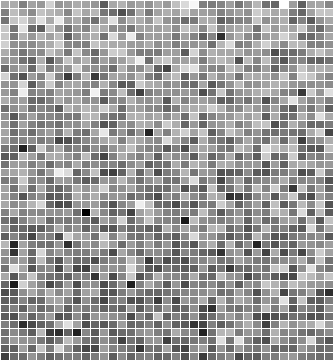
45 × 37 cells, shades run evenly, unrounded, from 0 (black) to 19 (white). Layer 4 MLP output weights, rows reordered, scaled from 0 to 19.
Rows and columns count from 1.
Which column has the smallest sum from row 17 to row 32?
2
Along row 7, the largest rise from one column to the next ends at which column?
22
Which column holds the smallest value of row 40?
30
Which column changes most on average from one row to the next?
34
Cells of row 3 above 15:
4
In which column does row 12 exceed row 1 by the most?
3
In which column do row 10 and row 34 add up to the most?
35
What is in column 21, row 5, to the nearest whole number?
12
